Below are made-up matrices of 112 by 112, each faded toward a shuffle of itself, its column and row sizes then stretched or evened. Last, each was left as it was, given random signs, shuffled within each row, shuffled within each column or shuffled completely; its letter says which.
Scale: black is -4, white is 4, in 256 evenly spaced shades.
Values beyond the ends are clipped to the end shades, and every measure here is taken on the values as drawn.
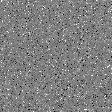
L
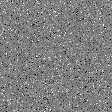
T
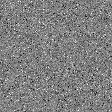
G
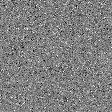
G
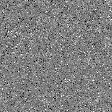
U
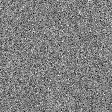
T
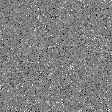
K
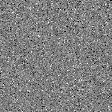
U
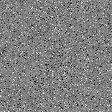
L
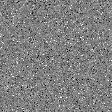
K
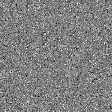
K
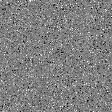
G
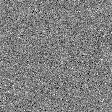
G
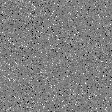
L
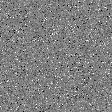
G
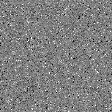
U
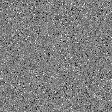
K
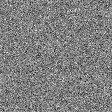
T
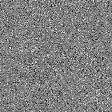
U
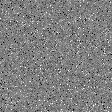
T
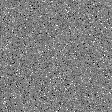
T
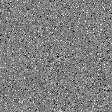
L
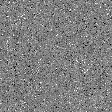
L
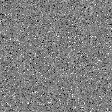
K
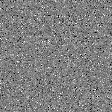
U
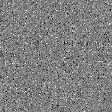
U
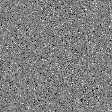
L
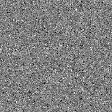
U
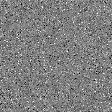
K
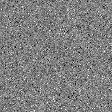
U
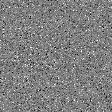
K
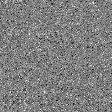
K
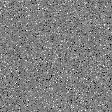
L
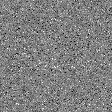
G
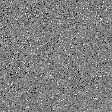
K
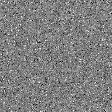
K
